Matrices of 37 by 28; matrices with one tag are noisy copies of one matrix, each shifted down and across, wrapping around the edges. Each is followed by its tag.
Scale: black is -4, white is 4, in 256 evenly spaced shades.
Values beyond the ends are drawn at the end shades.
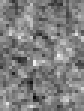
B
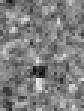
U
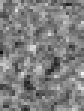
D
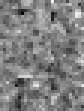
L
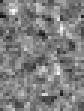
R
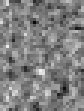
D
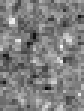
D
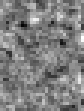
R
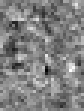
L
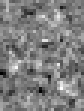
R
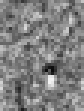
U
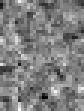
R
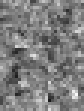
L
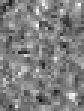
D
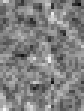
R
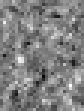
D
